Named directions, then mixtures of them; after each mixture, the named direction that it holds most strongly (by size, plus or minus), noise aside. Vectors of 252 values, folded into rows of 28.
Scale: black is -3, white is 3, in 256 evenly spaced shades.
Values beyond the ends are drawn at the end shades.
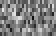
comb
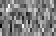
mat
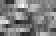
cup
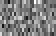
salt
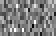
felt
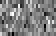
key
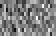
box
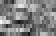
cup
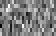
mat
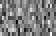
box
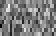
mat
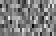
felt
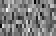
mat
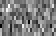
mat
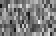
box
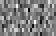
felt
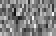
comb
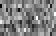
box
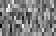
mat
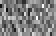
box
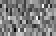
box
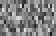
comb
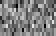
felt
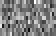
salt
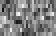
comb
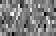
key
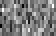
mat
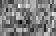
cup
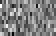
key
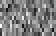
mat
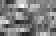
cup
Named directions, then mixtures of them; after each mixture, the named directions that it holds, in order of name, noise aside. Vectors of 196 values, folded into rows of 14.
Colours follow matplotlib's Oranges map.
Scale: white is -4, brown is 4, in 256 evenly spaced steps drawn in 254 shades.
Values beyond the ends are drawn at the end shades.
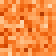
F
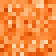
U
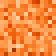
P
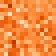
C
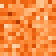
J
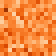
F, P, U.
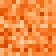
F.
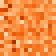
C, F, P.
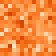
C, F, J.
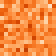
C, F, J.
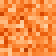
F.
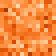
C, P, U.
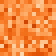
U.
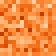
F.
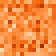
U.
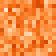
U.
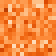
U.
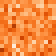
U.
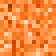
C, P, U.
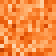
F, U.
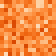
C, J, U.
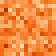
F, U.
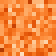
U.
